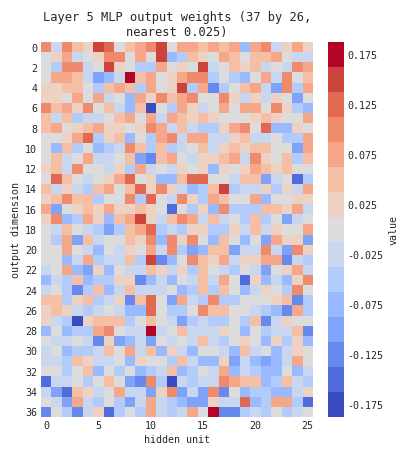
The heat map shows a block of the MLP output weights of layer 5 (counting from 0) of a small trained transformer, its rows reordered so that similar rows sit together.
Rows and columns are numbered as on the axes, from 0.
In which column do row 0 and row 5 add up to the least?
19
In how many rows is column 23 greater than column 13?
14
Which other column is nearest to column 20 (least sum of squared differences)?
18
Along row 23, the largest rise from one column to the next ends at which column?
20
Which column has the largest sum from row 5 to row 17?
17
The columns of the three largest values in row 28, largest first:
10, 6, 5
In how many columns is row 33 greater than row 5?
7
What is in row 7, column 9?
0
